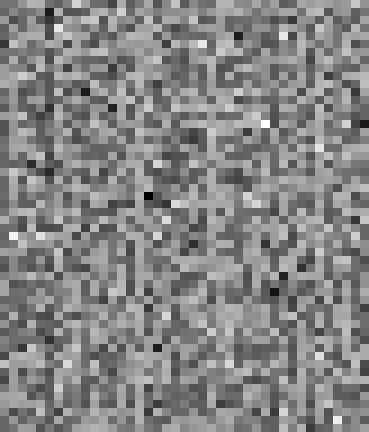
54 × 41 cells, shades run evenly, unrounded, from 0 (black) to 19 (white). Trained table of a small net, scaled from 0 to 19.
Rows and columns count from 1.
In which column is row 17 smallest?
28
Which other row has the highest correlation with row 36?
37
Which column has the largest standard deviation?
17
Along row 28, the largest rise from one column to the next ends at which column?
41
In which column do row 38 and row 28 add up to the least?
40
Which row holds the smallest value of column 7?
52
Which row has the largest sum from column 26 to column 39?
16
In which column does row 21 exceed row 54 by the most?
18
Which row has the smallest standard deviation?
24
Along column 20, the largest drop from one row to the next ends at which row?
27
